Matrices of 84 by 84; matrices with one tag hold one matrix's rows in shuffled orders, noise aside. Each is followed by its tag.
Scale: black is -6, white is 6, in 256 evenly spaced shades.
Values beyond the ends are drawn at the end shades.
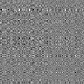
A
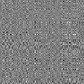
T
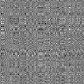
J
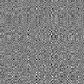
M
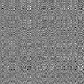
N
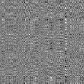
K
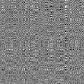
K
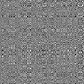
N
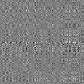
T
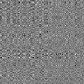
A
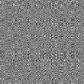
M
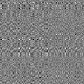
A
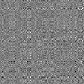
N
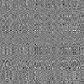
T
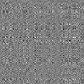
T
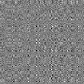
M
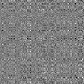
N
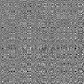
N
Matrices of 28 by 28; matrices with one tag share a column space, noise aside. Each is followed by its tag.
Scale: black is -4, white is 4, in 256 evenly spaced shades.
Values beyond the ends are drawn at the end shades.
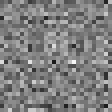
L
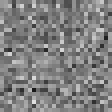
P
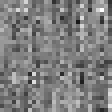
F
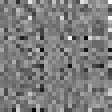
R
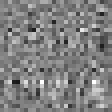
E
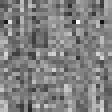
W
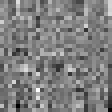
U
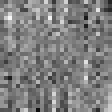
F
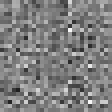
P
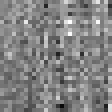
W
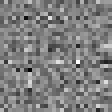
L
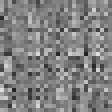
U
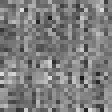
F
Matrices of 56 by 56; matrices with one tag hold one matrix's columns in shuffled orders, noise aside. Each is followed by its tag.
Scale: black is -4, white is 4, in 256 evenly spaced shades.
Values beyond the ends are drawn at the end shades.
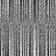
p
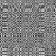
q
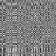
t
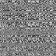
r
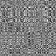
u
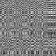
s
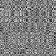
u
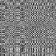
t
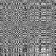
t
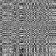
t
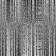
p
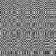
s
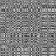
q
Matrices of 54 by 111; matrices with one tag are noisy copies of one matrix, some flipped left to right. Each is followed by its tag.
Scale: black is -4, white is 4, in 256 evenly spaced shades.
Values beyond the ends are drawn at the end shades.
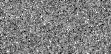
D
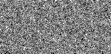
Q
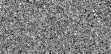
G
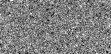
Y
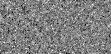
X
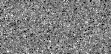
D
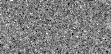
Y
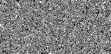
X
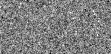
G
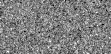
D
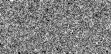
Y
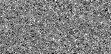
Q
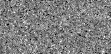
D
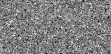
G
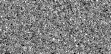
Q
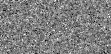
Q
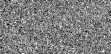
D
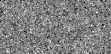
D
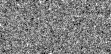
X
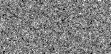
Y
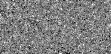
X
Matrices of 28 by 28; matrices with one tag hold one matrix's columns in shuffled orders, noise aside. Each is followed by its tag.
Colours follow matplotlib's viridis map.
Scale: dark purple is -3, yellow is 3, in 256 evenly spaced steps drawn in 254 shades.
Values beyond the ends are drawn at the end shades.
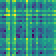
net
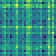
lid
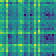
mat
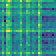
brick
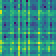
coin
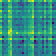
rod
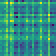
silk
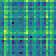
rod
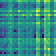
net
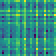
net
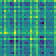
rod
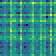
silk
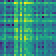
silk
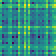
lid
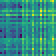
net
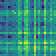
coin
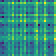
silk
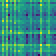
mat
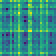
brick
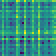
rod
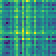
rod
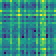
net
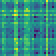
net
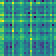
silk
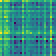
rod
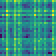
net
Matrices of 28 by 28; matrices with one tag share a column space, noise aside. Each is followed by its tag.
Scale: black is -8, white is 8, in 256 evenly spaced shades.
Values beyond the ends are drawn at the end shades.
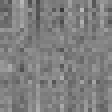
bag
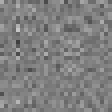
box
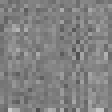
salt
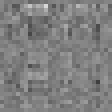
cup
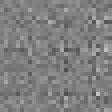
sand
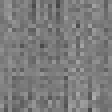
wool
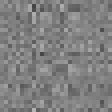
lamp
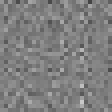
box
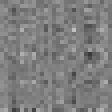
salt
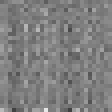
salt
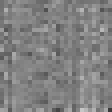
salt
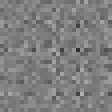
sand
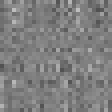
bag
